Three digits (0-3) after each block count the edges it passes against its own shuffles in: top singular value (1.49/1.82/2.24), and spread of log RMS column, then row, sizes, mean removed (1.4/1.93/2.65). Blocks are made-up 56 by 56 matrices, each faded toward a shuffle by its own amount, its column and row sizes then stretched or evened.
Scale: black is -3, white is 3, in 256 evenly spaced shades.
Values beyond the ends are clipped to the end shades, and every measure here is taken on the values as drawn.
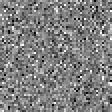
1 1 0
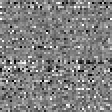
1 0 3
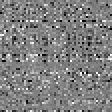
2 0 3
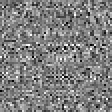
2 0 2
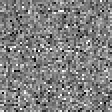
0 0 1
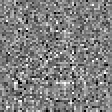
1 2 1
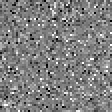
0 0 1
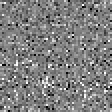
0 2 2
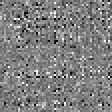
2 2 2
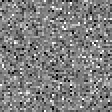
0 1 0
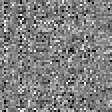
2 2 1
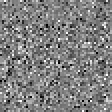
2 1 1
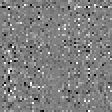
1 2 1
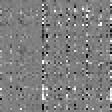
1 3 2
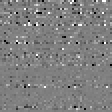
0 1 3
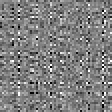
3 3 2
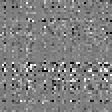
2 3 3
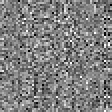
2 2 0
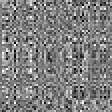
3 3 2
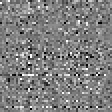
1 2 3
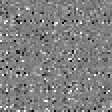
1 1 2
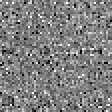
1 0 2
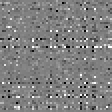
2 2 3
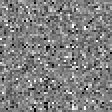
0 1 1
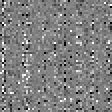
2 3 1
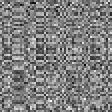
3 1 1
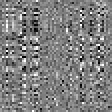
3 3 1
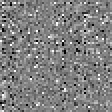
1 2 1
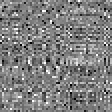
3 1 1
